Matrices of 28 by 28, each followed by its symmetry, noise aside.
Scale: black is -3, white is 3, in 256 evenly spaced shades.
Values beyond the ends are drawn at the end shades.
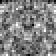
mirrored left to right.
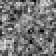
symmetric.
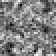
same after a half turn.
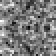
mirrored top to bottom.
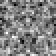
mirrored left to right.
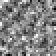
symmetric.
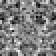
mirrored left to right.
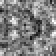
mirrored top to bottom.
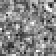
symmetric across the other diagonal.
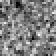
no symmetry.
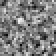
symmetric.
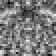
mirrored left to right.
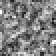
antisymmetric.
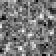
no symmetry.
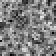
symmetric.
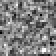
no symmetry.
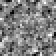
symmetric.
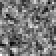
symmetric across the other diagonal.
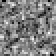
same after a half turn.
